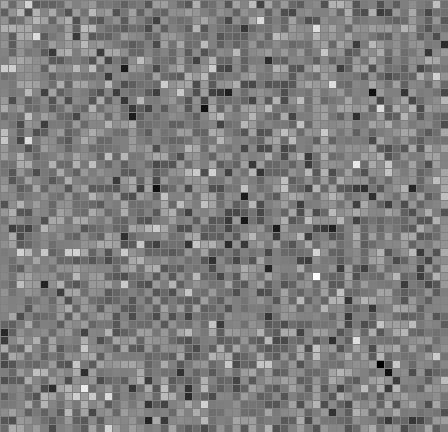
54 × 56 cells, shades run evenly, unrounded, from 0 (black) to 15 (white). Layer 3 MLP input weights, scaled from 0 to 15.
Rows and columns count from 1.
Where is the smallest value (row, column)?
46, 48
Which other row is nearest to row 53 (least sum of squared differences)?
10
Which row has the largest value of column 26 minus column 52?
53
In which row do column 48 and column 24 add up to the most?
37
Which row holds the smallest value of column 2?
29
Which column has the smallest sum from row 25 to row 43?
28
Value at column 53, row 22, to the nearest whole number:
6
